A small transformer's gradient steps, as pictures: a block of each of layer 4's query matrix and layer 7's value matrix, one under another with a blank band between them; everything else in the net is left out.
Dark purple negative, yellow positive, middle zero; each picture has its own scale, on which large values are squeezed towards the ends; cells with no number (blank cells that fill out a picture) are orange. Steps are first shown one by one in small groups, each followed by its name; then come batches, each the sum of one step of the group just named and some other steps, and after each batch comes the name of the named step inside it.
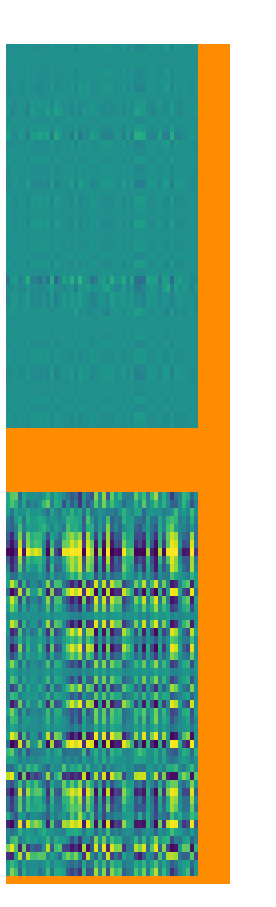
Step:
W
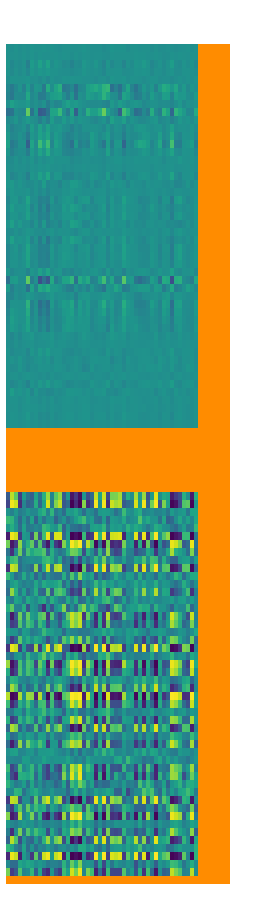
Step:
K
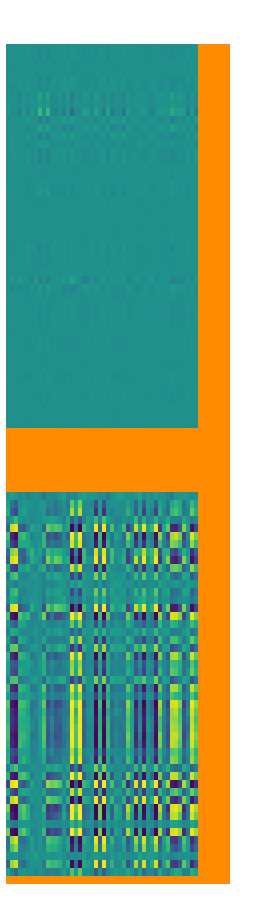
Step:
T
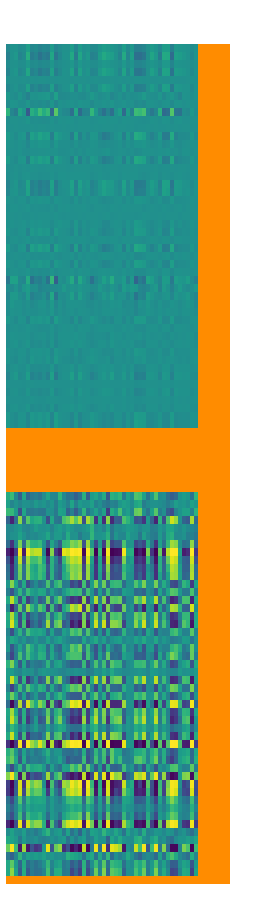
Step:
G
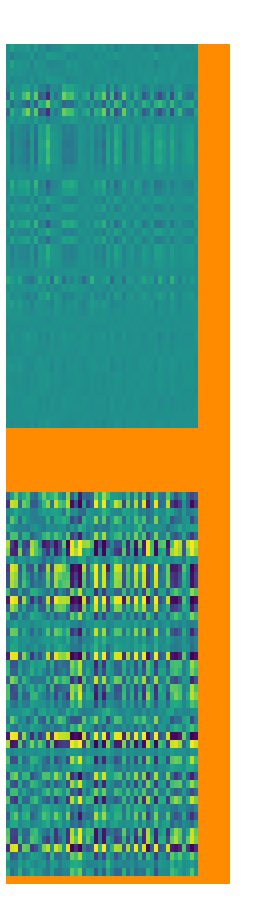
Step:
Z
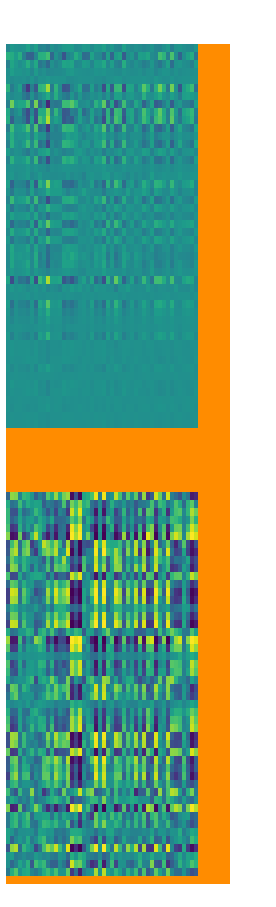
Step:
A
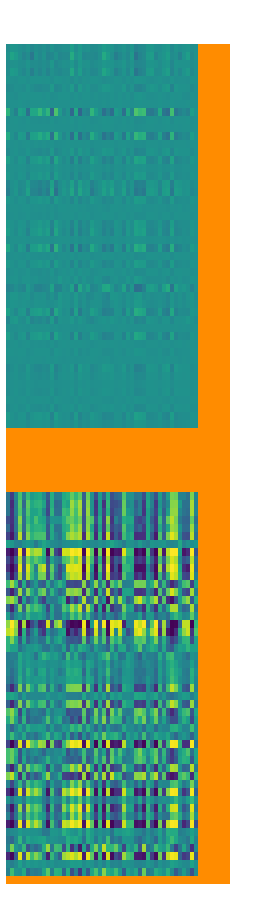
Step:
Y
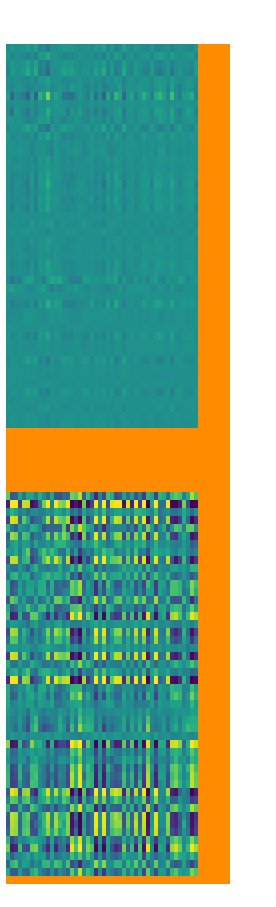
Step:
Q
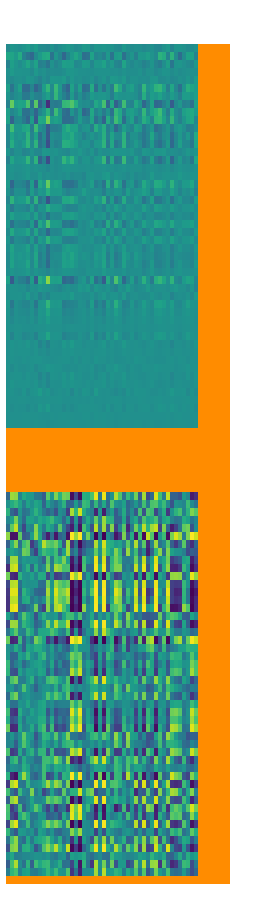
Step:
A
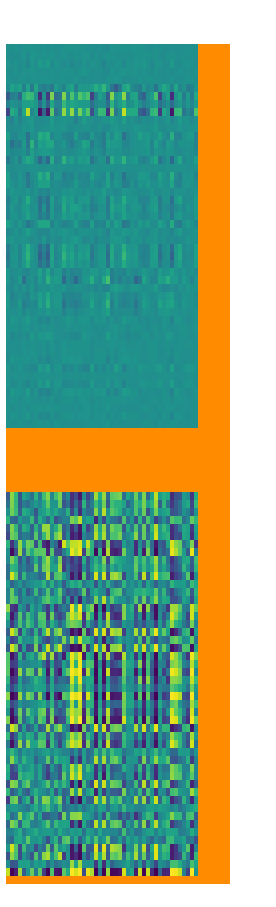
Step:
K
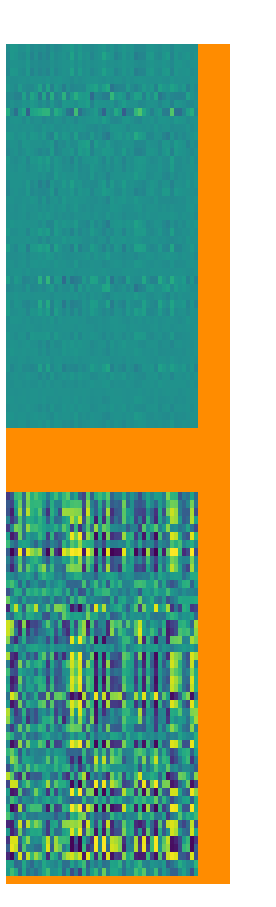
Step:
Y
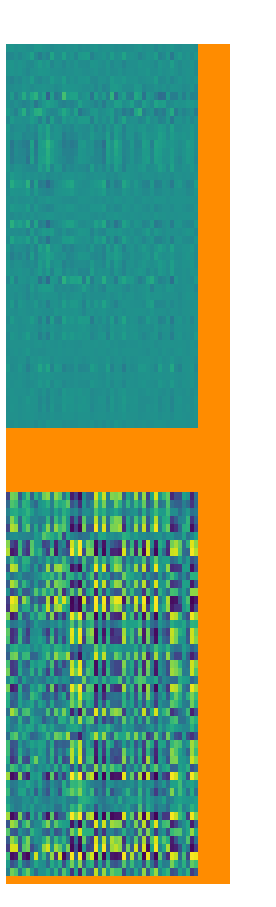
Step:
Z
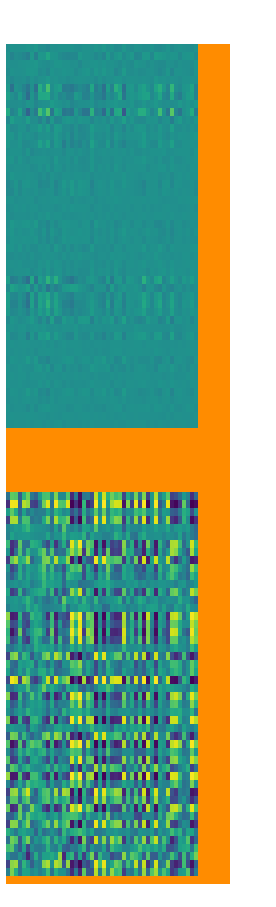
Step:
Q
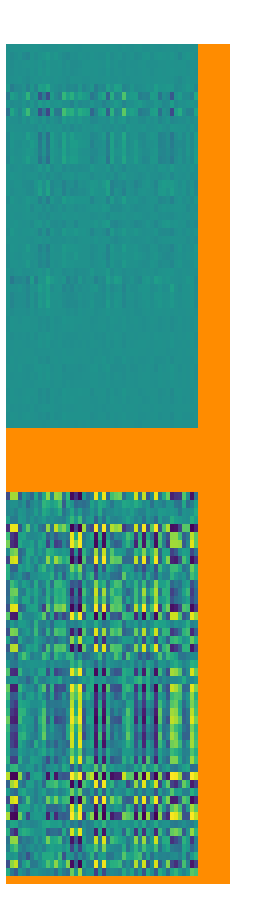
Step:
T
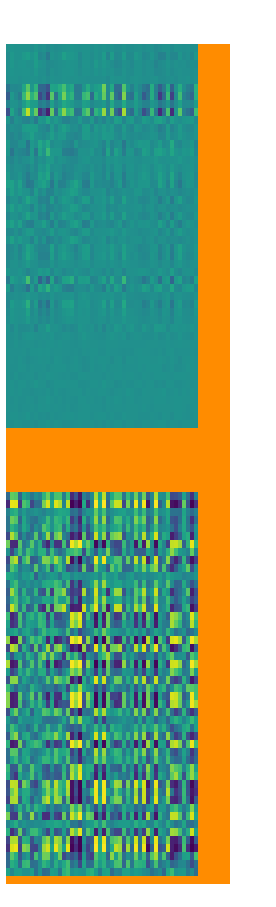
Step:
K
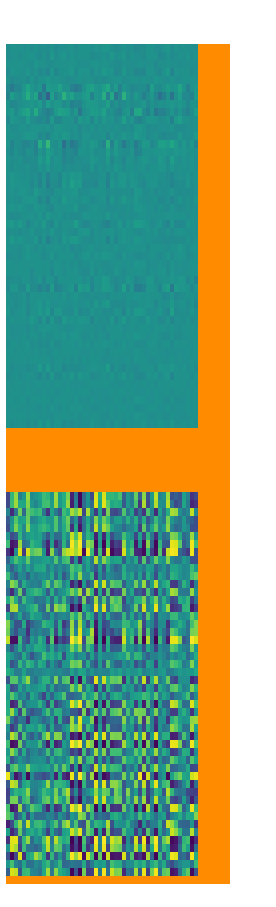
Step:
W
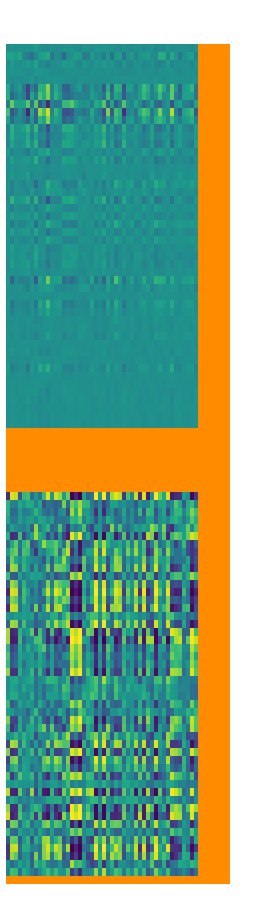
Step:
A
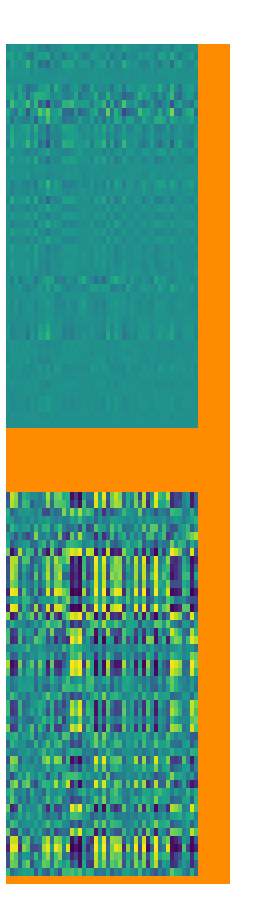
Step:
A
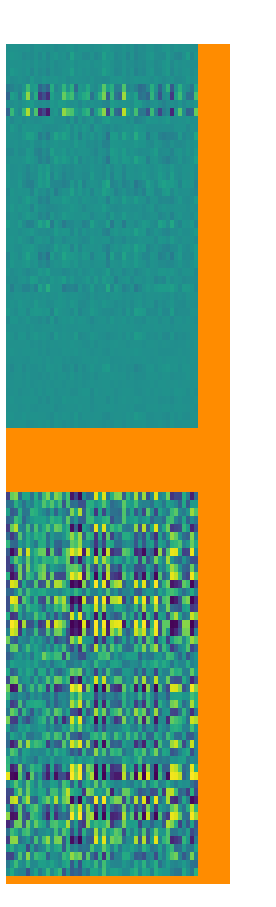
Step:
Y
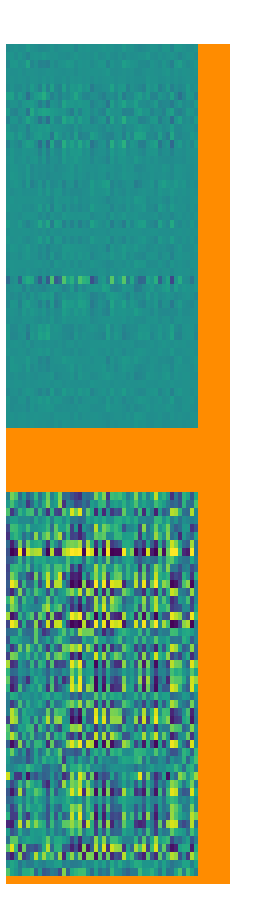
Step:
W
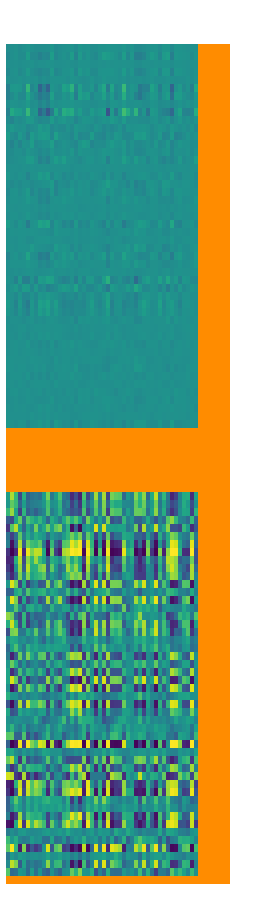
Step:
G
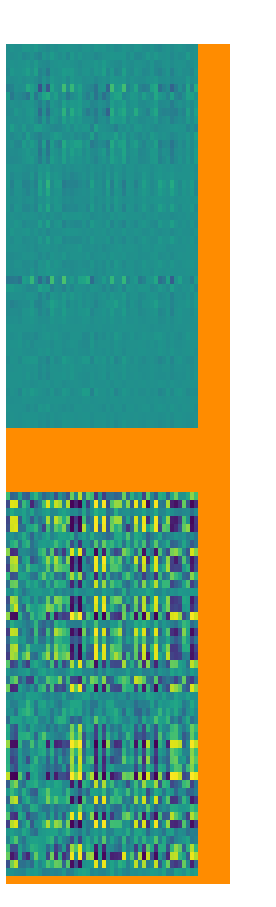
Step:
Q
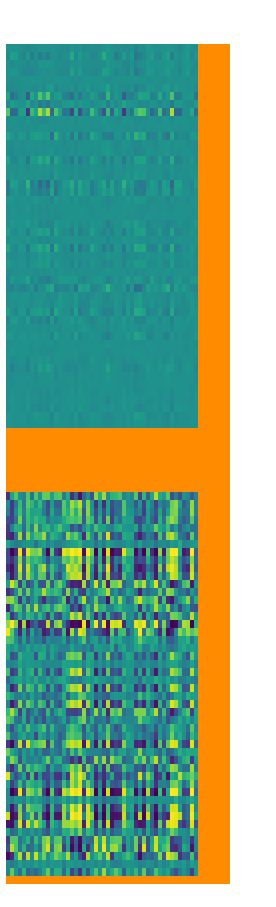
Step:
Y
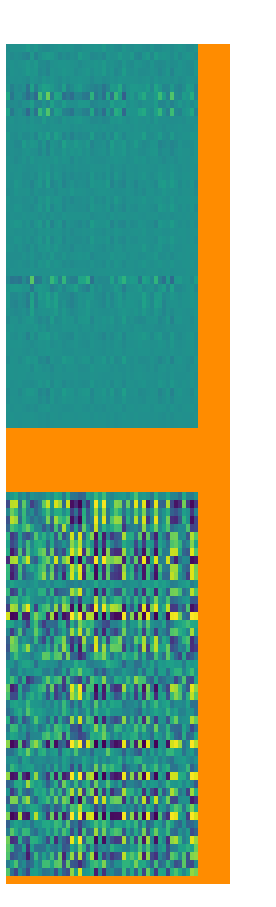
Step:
Q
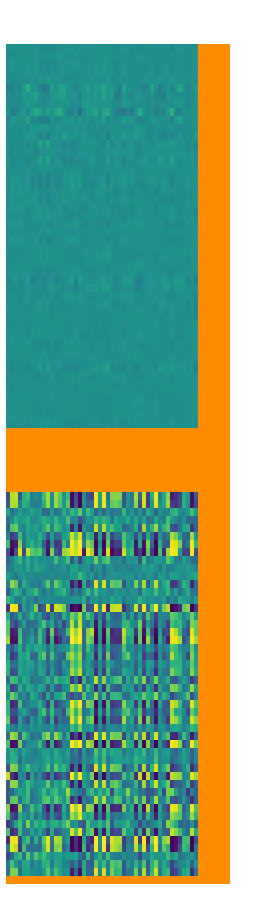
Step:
W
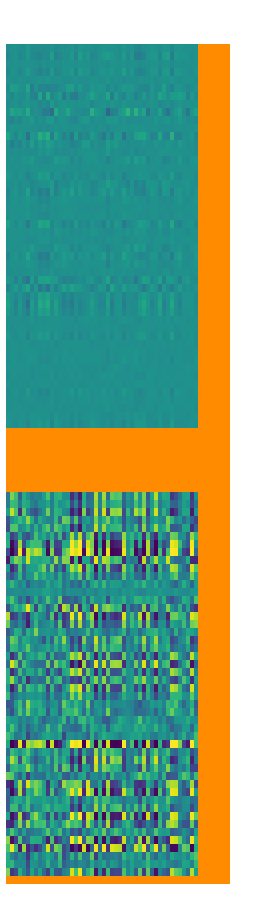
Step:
G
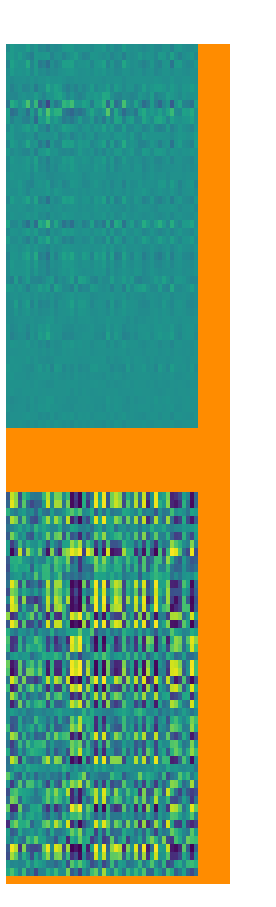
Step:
A
